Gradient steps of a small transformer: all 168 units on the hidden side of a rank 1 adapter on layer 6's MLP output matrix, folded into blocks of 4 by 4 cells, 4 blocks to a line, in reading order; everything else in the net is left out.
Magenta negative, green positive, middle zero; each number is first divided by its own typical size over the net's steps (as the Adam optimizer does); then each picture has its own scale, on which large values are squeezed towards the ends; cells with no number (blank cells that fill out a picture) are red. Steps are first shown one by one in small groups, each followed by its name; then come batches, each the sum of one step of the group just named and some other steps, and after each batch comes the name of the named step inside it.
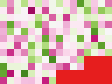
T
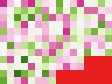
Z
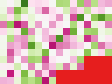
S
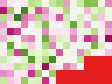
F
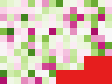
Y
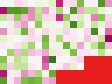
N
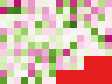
N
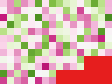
Y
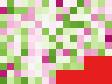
N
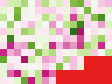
S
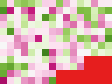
T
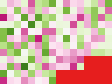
Y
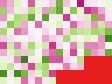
Z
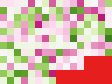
Z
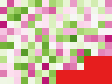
F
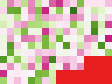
N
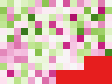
S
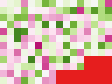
N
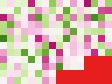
S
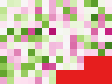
Y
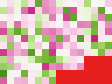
T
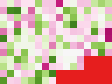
N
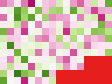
Z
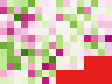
F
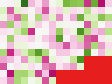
S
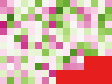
S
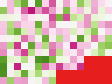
T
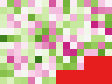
S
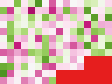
T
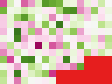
Z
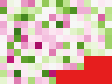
Z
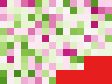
Z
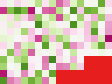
N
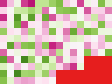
Z
